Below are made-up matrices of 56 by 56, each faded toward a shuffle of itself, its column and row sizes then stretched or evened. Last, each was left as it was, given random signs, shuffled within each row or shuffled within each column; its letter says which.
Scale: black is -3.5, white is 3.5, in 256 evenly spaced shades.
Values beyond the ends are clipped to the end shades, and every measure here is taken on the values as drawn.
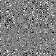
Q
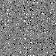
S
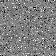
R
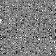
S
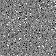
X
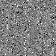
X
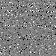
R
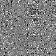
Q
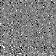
Q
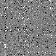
S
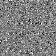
R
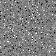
X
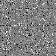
S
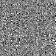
S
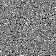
R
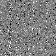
X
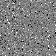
X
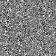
X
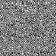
Q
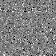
R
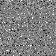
R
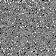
R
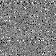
R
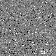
R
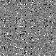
S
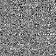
S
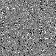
X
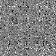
Q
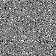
R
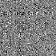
Q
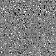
S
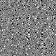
Q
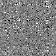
Q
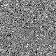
R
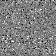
R
